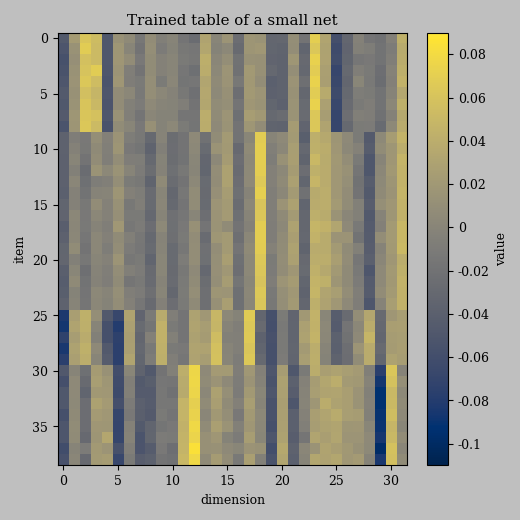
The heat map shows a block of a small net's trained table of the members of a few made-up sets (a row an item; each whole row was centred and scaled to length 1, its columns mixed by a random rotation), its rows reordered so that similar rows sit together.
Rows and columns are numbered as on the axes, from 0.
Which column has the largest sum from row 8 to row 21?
18
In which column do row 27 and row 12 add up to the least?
0
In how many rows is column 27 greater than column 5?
14
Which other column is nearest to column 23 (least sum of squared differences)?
31
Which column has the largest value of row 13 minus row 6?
25
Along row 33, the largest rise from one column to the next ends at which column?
30
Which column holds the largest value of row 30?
12
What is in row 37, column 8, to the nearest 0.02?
-0.04
